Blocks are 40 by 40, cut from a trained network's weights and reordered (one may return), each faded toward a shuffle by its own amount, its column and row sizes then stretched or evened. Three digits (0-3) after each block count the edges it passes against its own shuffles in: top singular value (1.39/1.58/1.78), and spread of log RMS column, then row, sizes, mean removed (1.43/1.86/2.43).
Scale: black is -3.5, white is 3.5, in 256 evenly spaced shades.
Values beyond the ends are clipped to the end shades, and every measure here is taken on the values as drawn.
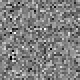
1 1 0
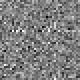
1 0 1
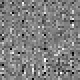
0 3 1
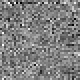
2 0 1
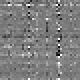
2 2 2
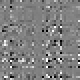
3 3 3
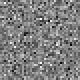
1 1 0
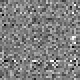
2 1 1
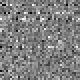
1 0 2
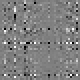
2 3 2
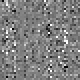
0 3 1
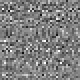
3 1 2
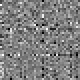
1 2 1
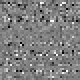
1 1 3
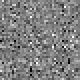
1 2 1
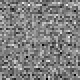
0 0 1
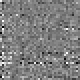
2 1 2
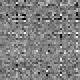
2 2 2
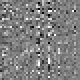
3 3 1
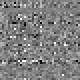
0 1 3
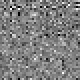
3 2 2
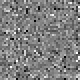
0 1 1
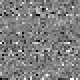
1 1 2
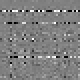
3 0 3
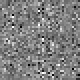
0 2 0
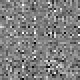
1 2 2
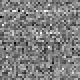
0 0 1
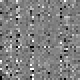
1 3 1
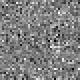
0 0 2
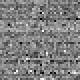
1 0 2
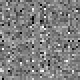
0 2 0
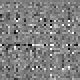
1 2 3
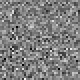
1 0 1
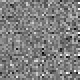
2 1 1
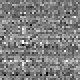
2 0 2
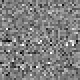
0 0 2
